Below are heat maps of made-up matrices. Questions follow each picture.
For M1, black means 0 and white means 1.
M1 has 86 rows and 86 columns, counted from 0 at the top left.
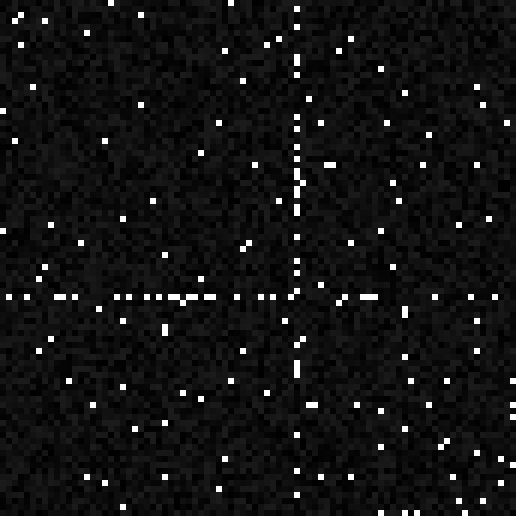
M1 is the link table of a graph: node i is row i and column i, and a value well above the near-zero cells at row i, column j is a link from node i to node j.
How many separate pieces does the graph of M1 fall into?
4
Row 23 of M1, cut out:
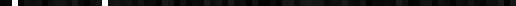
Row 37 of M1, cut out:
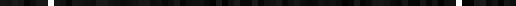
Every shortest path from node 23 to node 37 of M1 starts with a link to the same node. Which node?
node 17
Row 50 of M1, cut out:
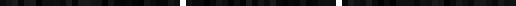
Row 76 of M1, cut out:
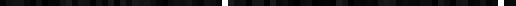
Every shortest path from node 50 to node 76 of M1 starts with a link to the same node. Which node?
node 56
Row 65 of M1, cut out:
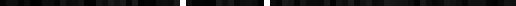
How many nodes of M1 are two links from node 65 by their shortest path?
2
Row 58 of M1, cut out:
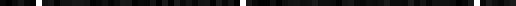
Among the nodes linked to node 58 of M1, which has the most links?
node 79
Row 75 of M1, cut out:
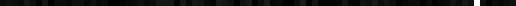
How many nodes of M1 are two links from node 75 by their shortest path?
4
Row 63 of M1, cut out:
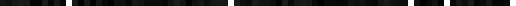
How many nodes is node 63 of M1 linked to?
5
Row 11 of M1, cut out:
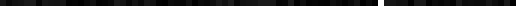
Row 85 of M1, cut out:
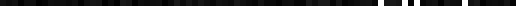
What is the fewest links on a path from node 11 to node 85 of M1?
2
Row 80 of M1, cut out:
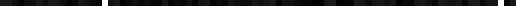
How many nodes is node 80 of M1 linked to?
2
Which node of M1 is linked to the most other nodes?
node 49
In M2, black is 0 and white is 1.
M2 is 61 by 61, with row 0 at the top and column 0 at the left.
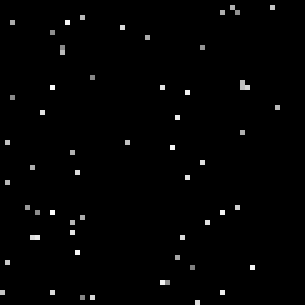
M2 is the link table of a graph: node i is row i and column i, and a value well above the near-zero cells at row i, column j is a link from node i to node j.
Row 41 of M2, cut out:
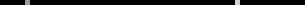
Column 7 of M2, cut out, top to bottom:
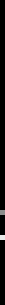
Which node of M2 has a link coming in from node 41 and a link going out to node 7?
node 47
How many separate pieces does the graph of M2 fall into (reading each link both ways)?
10
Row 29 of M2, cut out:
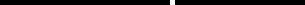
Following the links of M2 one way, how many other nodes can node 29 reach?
4
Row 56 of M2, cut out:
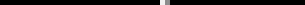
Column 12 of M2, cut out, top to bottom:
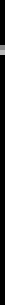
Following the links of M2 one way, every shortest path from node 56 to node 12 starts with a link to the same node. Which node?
node 33
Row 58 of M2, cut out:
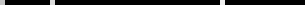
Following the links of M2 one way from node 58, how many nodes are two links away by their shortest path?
3
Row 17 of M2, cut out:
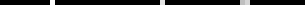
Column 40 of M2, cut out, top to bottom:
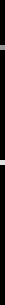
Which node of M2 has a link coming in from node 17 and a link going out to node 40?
node 32
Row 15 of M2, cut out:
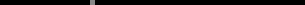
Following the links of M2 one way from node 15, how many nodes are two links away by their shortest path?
1
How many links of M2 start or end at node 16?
4
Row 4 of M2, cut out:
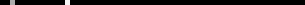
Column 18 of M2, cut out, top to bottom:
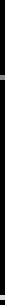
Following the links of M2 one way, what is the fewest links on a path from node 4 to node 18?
7
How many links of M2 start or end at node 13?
1
